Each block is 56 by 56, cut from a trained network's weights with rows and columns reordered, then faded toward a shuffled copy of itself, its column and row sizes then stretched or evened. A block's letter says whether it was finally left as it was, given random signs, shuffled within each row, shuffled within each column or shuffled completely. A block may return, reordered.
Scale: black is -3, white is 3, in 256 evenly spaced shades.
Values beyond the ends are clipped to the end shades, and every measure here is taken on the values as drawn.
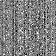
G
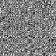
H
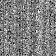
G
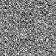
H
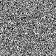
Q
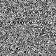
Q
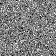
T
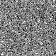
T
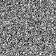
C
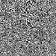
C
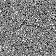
T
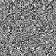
H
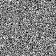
Q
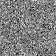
T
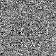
C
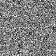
Q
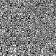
H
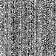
G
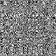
H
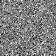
G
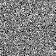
C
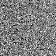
Q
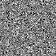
C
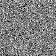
Q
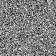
T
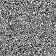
Q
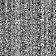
H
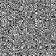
H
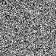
G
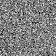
Q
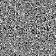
C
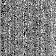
G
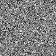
Q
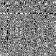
H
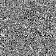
C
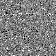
Q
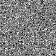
Q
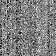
G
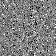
G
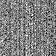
G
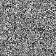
C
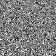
Q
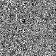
C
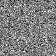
Q
